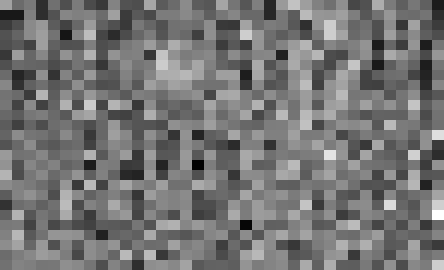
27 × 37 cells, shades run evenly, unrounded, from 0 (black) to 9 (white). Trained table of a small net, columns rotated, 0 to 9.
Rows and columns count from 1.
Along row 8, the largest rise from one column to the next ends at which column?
22
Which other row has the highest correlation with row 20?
27
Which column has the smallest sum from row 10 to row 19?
12
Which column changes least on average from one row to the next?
16
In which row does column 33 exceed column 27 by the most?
21
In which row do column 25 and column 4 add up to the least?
2
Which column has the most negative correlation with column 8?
25
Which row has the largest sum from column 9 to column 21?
8
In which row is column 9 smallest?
24
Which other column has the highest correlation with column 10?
6
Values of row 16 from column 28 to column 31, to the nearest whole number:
8 5 3 6
